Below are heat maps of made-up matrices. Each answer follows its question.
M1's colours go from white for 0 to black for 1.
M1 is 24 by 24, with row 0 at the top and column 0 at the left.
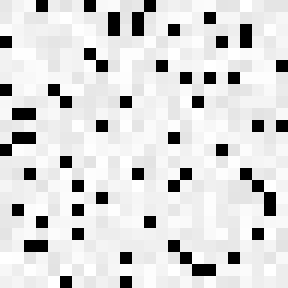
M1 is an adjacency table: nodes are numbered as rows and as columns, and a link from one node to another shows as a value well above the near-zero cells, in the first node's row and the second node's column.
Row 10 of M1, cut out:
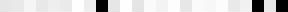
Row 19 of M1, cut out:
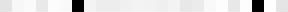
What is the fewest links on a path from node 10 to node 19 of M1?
2
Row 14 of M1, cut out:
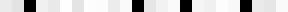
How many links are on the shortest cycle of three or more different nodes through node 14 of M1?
3
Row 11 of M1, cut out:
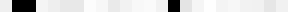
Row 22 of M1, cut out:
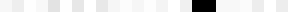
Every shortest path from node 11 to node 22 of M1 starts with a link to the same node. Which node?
node 1
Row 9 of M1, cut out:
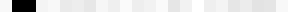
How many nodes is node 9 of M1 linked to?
2
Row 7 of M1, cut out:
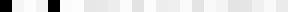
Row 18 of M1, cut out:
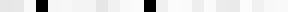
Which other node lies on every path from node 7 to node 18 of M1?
node 0
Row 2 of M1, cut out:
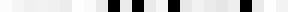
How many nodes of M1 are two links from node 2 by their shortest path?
3
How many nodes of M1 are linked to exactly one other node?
2
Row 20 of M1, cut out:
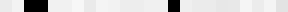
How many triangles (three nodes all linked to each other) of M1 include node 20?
1
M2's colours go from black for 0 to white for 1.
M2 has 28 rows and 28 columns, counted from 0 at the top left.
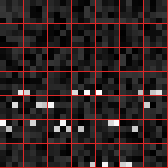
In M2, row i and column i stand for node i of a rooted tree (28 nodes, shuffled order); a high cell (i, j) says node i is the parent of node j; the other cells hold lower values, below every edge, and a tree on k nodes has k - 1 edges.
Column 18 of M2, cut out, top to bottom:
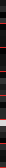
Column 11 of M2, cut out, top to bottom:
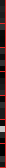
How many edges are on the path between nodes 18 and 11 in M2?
4
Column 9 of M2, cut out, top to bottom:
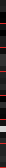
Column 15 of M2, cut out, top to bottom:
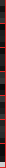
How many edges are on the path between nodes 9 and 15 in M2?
3
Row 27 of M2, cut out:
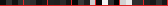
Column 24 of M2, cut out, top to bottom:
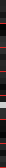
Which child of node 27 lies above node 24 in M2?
17
